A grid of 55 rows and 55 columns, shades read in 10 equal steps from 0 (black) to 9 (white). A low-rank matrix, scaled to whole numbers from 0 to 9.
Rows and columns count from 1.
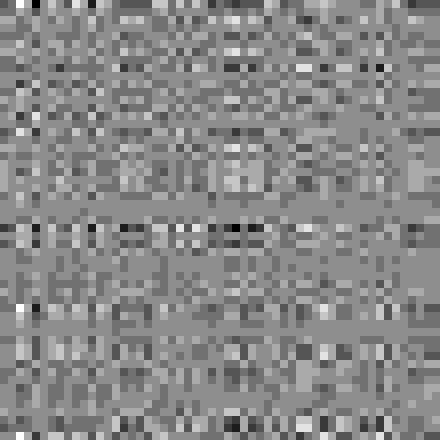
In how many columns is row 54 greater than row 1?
21
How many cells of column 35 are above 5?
13
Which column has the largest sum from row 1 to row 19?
3
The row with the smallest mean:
29
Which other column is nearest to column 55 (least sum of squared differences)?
54
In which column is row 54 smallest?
30
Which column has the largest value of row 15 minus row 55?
5
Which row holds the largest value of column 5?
15
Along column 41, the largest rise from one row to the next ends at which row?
55
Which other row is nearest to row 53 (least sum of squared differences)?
9
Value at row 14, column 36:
4
